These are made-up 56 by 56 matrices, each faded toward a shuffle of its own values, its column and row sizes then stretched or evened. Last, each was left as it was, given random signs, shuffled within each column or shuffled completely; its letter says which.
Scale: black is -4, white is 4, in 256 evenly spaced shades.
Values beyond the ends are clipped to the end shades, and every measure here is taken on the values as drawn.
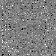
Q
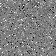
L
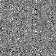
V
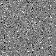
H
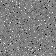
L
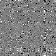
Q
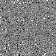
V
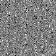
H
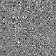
Q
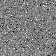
L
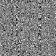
Q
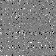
Q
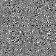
V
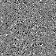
V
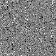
H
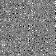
V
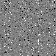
H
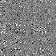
Q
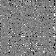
Q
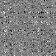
Q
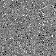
H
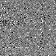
V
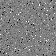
L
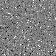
L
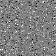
H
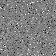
L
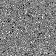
L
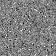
L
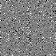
Q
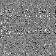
V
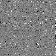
Q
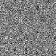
Q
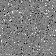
L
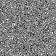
L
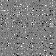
Q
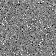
L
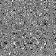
Q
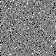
H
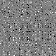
Q
